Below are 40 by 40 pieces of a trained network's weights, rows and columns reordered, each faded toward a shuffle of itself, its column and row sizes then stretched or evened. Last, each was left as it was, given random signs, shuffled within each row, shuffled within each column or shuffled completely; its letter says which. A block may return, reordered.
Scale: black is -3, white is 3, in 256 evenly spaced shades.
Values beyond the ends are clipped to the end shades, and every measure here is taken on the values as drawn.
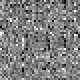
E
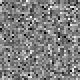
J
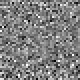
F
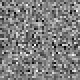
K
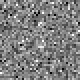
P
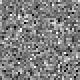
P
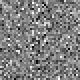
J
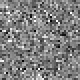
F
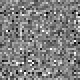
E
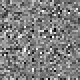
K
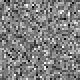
P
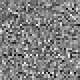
F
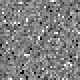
P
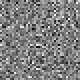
E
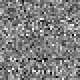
F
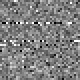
F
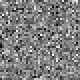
J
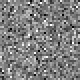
J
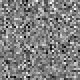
K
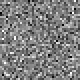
P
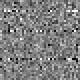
K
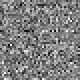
F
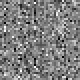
J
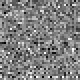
F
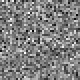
F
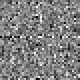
K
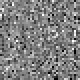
J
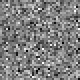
J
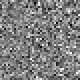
J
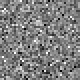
P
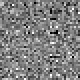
E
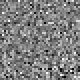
F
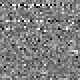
F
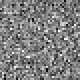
P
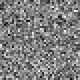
P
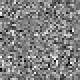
K
